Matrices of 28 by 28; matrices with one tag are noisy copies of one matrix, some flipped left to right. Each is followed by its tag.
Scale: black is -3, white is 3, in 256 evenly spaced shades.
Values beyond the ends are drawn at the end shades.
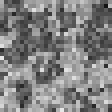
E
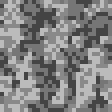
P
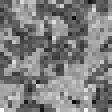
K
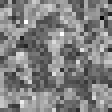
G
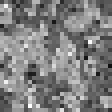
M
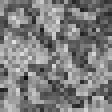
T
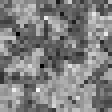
K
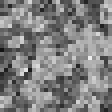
M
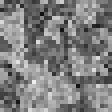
K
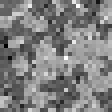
M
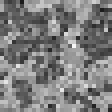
E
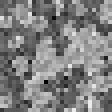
M
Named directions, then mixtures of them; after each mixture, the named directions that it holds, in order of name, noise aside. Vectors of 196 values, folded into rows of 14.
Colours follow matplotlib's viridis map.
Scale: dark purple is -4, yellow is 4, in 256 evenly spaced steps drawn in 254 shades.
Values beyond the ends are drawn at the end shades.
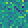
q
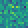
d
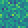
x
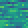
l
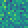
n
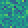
q, x.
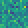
d.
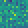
d, n.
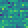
l, x.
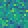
l, n, q.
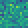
d, l, n.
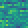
l, n.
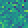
l, q.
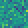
l, n, q.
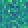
d.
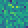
d.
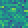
l, q, x.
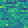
l, n, x.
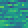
l.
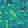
d, l, n.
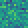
l, n.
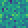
d, n, x.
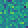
d.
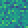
d, l, n.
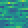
l.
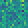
d, n, q.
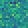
l, x.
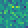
d.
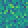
d.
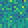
n, q, x.
